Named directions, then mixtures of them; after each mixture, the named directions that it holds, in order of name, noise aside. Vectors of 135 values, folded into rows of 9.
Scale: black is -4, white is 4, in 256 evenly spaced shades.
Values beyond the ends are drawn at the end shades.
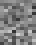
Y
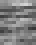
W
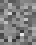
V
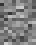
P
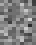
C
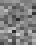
Y.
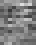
C, W.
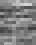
W.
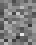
P, V.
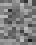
C.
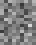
C, P, V.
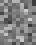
C.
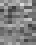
C, W.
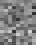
Y.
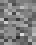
P, V.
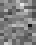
C, P, W.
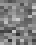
Y.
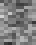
P, W, Y.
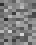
P, V, Y.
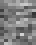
P, V, W.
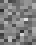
V.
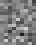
C, V, Y.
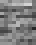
W.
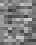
C, P, W.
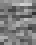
W, Y.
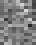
C, P, W.
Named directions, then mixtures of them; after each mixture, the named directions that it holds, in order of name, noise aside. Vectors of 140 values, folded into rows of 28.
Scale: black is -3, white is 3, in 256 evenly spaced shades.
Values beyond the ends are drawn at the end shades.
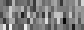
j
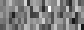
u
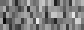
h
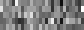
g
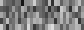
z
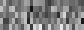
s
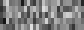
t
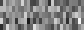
s, z.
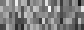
g, u, z.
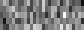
s, t.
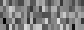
j, s, t.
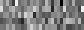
g.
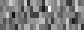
u.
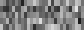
z.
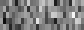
h.
